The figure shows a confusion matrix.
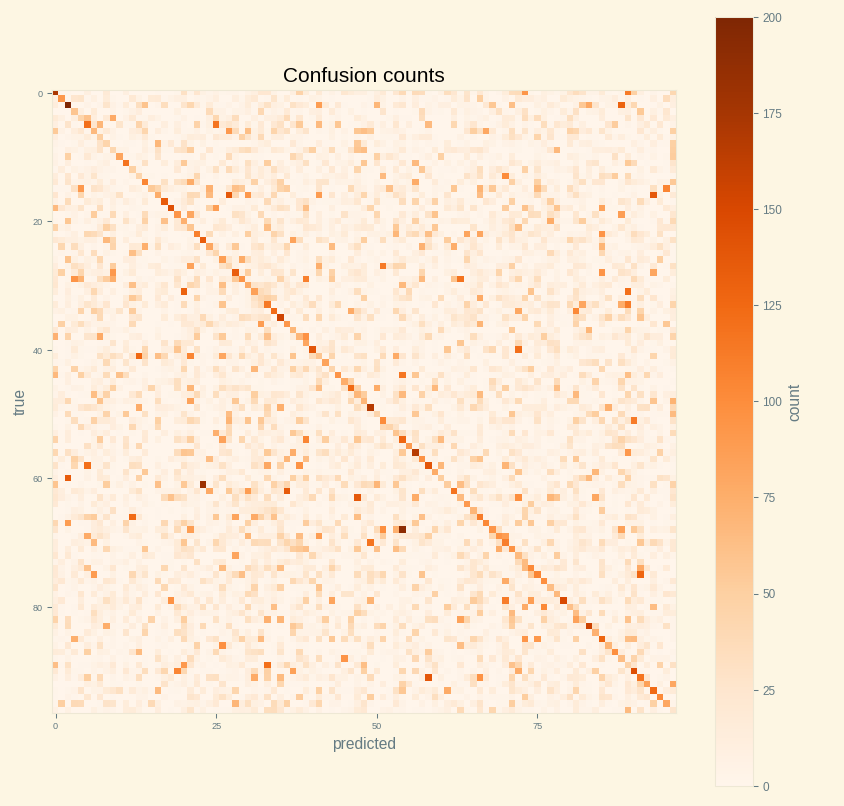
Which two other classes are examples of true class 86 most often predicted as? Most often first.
26, 63
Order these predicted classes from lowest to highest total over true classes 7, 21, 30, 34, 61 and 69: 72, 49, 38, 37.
37, 49, 38, 72
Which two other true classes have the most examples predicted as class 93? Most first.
16, 28
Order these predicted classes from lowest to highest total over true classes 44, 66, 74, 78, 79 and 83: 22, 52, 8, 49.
52, 22, 49, 8
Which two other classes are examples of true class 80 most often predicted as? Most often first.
76, 73
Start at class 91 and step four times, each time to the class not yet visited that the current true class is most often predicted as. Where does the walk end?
12
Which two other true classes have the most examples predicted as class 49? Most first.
70, 79
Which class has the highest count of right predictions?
2
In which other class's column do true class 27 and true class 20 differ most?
51
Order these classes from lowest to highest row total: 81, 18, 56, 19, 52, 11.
52, 81, 11, 19, 18, 56
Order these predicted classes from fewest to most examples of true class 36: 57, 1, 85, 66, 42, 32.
42, 85, 57, 1, 66, 32
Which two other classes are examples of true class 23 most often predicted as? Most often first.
37, 8
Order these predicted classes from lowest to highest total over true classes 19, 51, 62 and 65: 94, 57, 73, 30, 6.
94, 57, 73, 6, 30
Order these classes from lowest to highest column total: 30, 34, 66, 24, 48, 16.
24, 16, 48, 34, 30, 66
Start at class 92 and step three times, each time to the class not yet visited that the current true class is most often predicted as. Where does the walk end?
33
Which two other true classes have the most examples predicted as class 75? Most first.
85, 15
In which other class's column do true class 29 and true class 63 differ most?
47
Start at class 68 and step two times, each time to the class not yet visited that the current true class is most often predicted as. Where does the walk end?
39
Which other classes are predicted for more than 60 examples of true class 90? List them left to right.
19, 37, 72
